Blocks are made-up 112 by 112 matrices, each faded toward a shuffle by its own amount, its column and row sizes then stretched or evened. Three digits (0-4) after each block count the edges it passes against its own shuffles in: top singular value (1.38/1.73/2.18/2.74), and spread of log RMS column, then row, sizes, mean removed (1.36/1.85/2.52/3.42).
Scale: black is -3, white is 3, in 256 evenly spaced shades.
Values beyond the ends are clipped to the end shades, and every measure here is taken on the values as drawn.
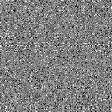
3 1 2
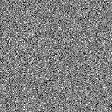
3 1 0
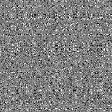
3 1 3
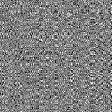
4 2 1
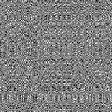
4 1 2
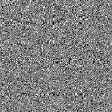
3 2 2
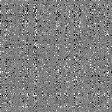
2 4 3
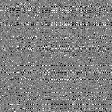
4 1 4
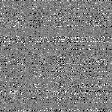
2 2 4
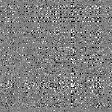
3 3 4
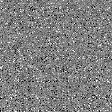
1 1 2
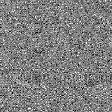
3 0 2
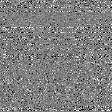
2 2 4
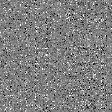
2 3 1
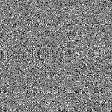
3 0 2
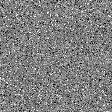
0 0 1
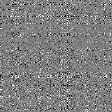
2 4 4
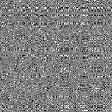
4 1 3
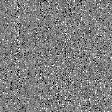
1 3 0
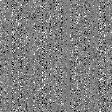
0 4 0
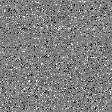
1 1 3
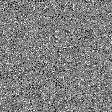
1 0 1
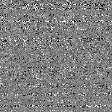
1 2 4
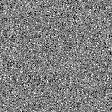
2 0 0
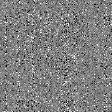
0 3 2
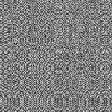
4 2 0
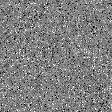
1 0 1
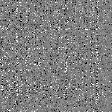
1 3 2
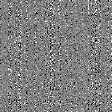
1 4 2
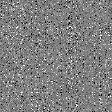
0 3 1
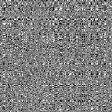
4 3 3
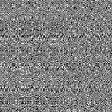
4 0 2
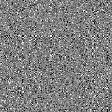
3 2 1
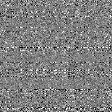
3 2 4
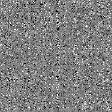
1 3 2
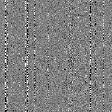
3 4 1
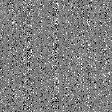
1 4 0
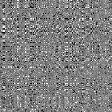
4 3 3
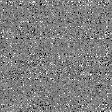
0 2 3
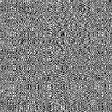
4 3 0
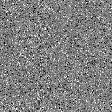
1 1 0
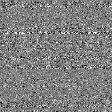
1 0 4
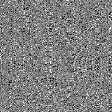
3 2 1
